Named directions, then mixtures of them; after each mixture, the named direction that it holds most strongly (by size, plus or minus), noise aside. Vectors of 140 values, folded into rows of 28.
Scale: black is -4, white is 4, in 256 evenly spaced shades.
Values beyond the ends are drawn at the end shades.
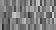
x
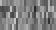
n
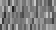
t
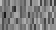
x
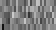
x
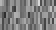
x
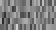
t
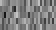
x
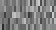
x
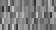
t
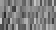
t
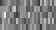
x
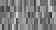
n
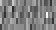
t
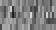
n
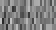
t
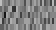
t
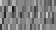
t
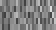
x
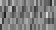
t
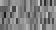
n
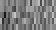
x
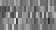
n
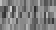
n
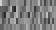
n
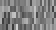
x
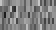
n
